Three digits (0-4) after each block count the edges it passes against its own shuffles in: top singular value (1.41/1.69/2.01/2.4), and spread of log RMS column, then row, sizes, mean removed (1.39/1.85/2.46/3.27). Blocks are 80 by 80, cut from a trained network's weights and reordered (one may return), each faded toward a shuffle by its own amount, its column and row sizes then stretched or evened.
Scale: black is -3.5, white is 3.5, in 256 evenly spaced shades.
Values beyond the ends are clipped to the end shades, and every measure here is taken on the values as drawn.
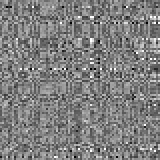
4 1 3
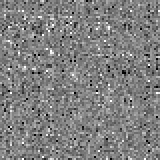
0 2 1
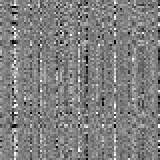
4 4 1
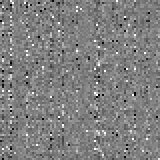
0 3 0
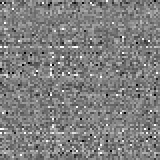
1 2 3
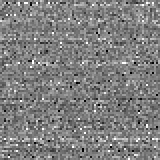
1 0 3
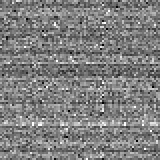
3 0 1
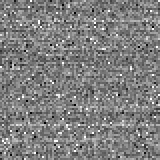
1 0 0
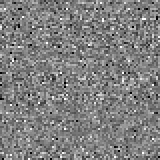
0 0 3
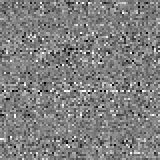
0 0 3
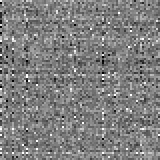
2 3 0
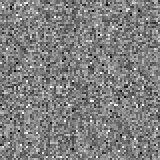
1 0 0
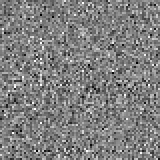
2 0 1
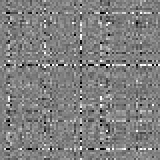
4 3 3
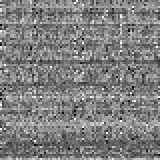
3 2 0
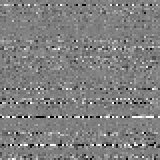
3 0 4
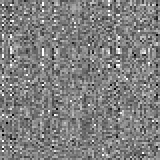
3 3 0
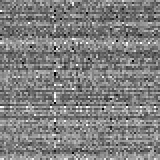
4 1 1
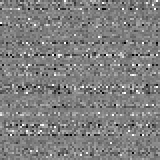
0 1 4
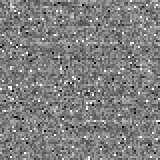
0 0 0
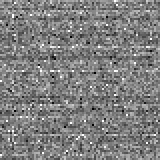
2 1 0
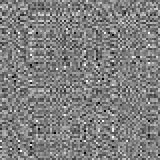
4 1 1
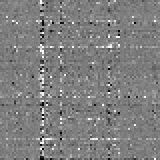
2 3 2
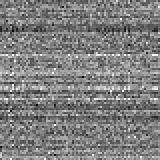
4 1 2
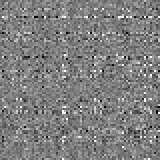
3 2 3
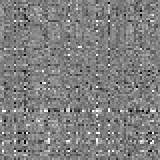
3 3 3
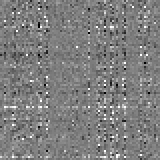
2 4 2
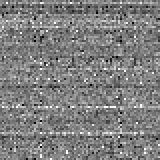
3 1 2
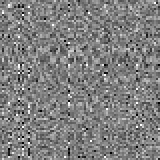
3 2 1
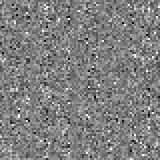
0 3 0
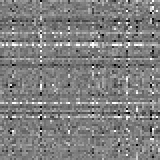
4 3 3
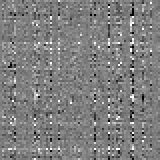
3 4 1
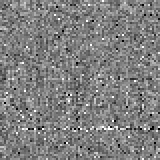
2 0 1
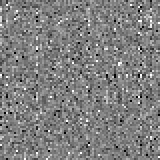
2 2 0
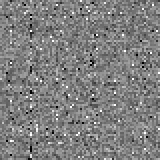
0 2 0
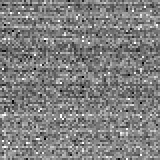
3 1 0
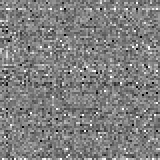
1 1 2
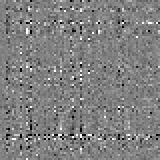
3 3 3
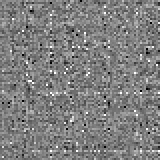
1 3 1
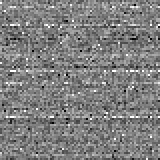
3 1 2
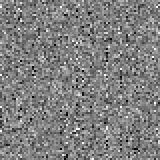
0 2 0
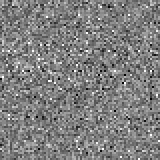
1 1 2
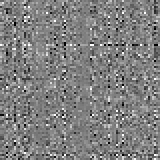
3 4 2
